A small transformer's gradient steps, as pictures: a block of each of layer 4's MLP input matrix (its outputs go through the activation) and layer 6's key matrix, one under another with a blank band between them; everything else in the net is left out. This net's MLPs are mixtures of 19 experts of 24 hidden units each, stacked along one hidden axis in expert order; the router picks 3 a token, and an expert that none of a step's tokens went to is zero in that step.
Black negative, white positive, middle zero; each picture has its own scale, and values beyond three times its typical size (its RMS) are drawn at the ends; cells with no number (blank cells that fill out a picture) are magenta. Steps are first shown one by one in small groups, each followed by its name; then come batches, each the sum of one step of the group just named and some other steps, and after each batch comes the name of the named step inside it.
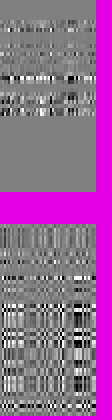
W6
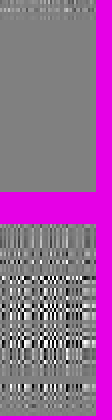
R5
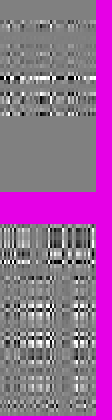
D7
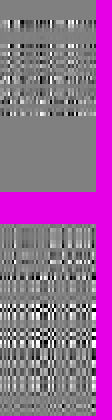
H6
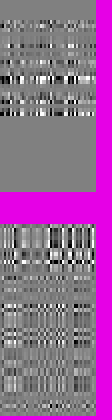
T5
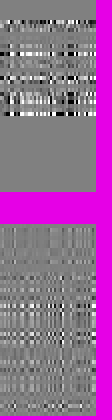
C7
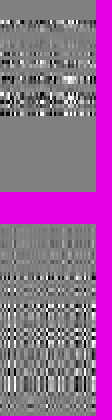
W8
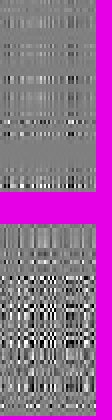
R5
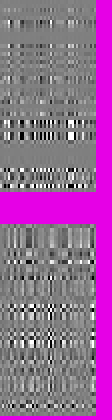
H6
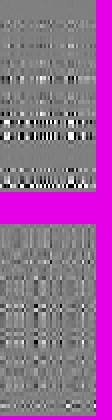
T5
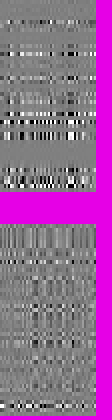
C7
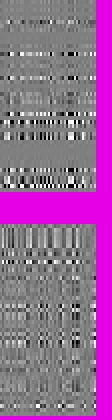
C7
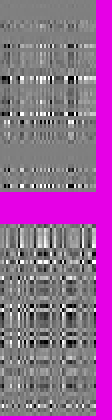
T5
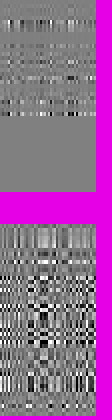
H6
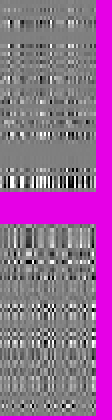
H6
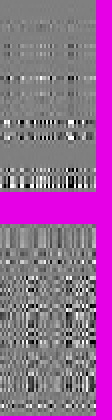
D7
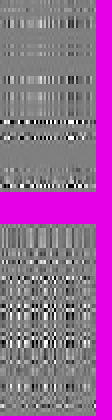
R5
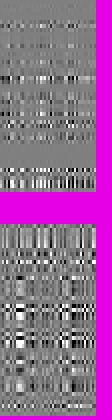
T5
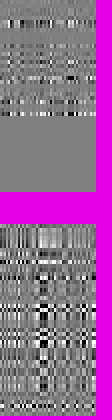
H6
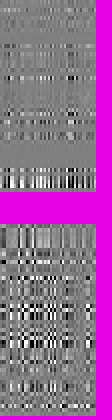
R5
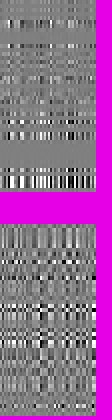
H6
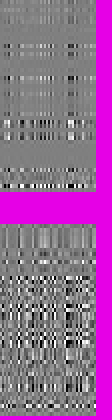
R5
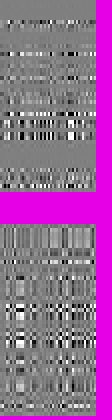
C7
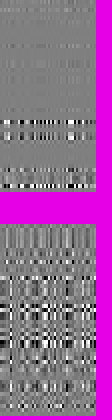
R5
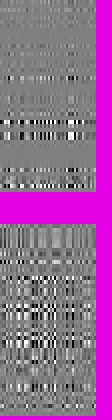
R5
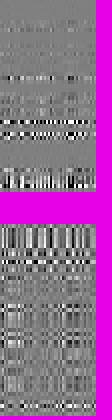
W6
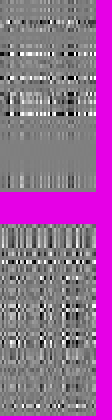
C7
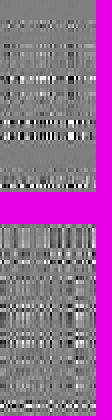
D7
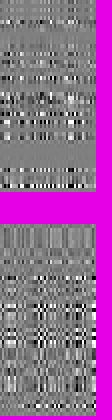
W8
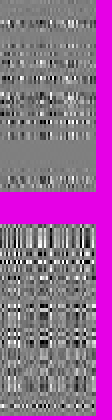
W8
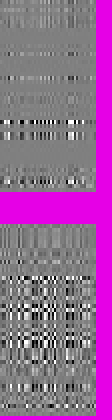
R5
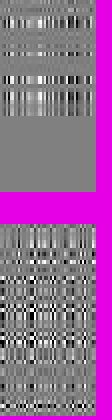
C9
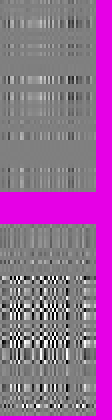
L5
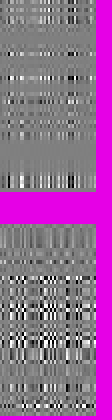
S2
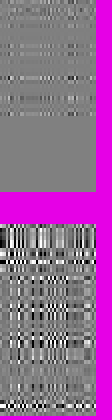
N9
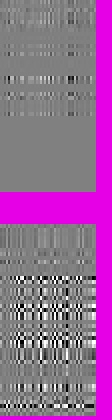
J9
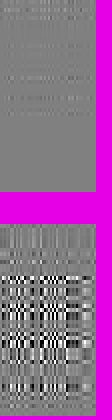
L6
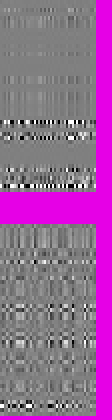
C9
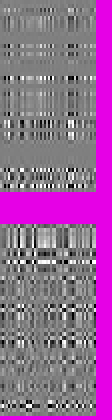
C9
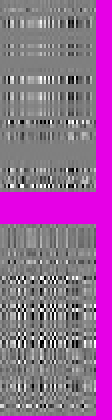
L6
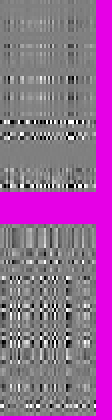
L5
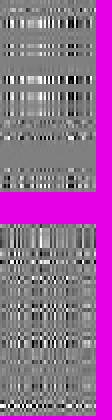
N9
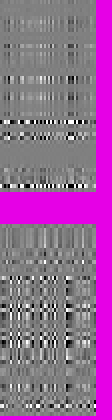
L5
